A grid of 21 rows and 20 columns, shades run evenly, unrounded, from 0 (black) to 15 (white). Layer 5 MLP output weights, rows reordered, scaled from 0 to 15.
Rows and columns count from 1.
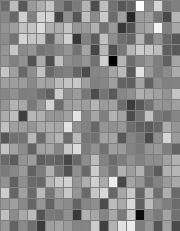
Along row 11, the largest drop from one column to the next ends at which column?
3
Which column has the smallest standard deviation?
10
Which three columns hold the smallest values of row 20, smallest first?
16, 9, 5
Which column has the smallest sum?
15
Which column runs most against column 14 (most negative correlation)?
18
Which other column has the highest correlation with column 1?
8
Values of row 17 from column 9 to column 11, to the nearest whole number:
9 10 12
